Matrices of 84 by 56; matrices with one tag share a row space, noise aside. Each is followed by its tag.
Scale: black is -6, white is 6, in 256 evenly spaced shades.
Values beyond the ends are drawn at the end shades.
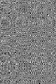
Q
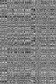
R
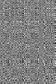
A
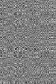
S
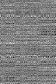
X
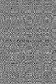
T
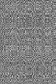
T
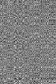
S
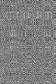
T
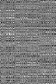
X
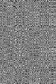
S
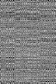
X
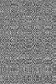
T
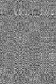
S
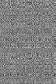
T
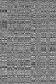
R
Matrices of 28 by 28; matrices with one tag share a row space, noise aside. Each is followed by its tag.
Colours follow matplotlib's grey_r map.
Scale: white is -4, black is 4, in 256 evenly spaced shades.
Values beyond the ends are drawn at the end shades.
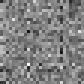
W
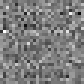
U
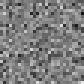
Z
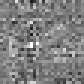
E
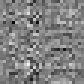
E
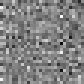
W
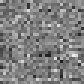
W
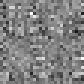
Z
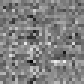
E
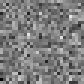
W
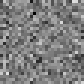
Z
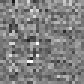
E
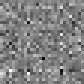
W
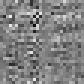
E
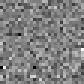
Z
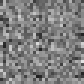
Z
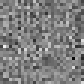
U
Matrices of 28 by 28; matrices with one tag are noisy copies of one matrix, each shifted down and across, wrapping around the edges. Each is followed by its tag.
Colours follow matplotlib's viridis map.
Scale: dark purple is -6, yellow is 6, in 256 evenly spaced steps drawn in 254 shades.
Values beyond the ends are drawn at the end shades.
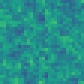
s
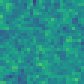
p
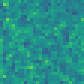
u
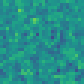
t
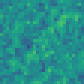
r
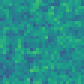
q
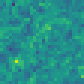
r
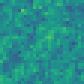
r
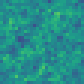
r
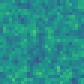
q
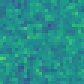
t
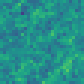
r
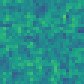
q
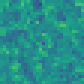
s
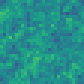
r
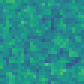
t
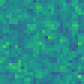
s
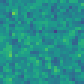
u
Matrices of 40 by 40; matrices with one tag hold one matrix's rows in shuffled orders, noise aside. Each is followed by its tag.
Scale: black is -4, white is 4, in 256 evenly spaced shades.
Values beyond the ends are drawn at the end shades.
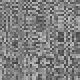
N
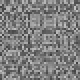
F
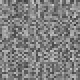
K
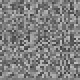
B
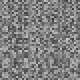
K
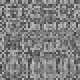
F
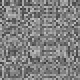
F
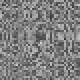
N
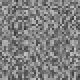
K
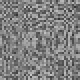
N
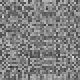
F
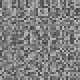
B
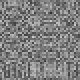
F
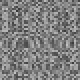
K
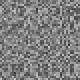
B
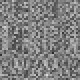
K
